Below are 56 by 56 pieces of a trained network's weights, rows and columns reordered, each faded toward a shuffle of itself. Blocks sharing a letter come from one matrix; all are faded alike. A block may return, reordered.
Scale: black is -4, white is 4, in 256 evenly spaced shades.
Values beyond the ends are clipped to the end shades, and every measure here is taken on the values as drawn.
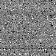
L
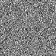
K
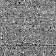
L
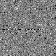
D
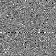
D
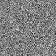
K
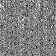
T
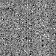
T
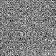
K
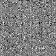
T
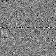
D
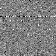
D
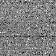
L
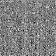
T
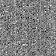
T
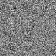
K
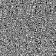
D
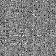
T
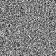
K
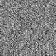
K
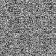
K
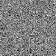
D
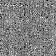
T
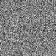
K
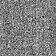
T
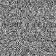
K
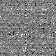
L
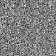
K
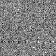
D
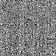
T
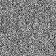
K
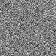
K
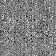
T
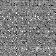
L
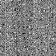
T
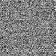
K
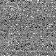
L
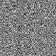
K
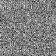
K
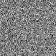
K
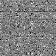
L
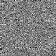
D
